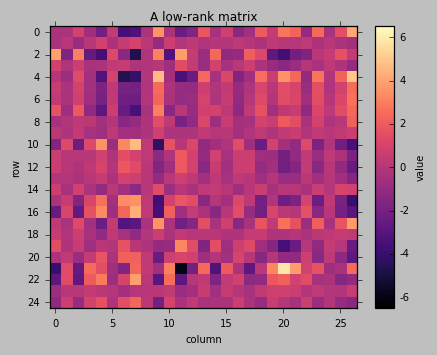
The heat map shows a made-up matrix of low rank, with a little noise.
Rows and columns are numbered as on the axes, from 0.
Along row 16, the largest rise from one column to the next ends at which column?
10
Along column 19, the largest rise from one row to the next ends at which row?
21
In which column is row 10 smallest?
9
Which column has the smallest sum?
11
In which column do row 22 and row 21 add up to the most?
20
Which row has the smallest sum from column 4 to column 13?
4
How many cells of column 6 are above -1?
16
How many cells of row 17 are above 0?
13
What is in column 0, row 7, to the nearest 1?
2
